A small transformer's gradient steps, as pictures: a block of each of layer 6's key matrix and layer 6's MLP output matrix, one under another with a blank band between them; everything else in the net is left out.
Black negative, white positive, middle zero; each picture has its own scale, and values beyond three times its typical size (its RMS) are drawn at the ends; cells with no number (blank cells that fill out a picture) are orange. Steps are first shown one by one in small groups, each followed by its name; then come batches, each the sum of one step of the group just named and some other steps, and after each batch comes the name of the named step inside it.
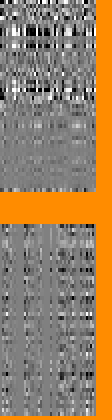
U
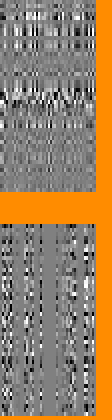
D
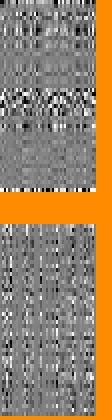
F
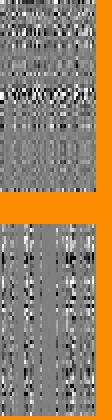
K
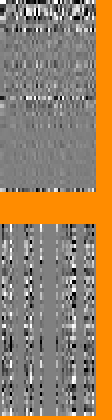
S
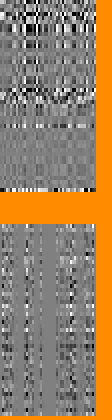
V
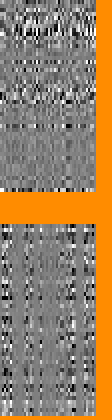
S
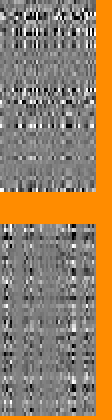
S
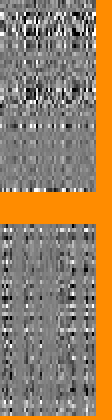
V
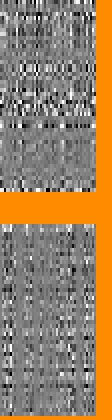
F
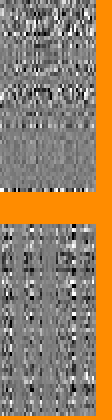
K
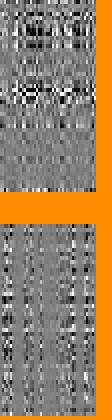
V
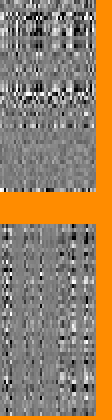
F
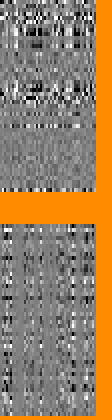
U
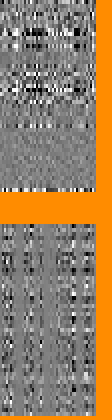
D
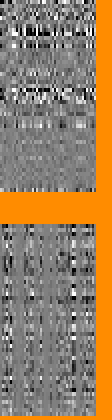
U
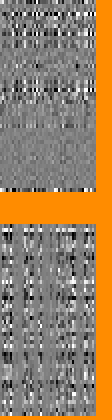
K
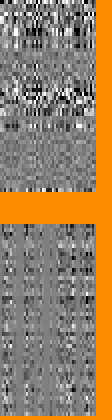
U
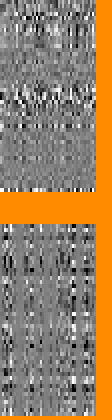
S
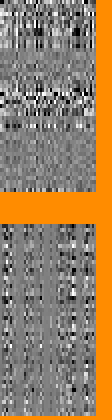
D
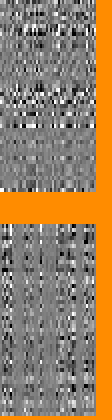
S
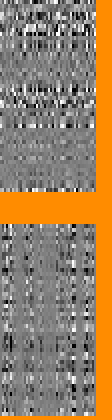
S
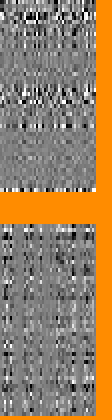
F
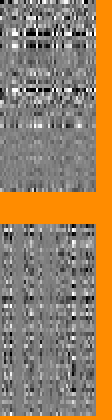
U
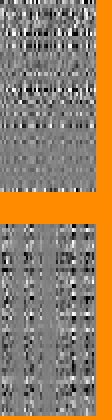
K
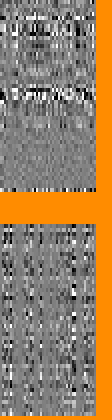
D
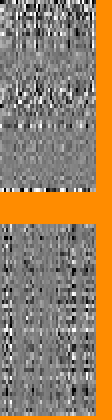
F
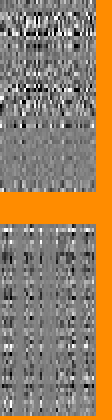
K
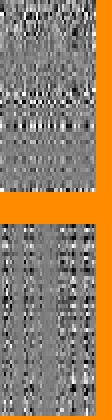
D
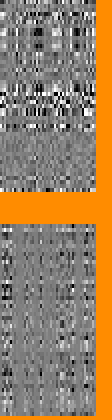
F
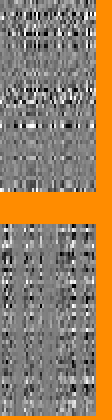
K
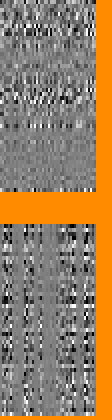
D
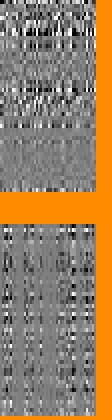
U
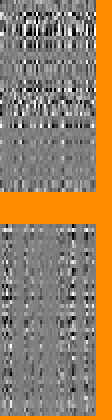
V
